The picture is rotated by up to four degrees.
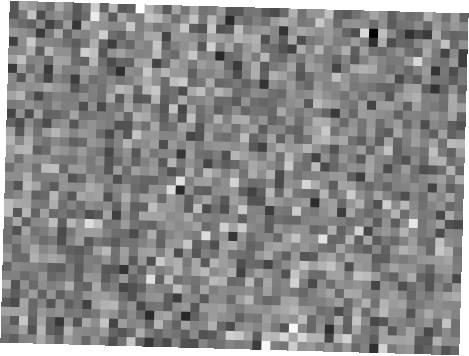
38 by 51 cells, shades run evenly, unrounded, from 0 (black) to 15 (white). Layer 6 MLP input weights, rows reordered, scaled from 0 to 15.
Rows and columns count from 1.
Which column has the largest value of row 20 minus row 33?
20
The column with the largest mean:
3
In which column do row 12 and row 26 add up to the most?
23
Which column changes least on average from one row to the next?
47
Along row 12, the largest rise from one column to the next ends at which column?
19
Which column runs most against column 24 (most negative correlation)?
9
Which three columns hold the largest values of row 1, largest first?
15, 10, 36
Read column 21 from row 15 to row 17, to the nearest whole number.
4 9 9
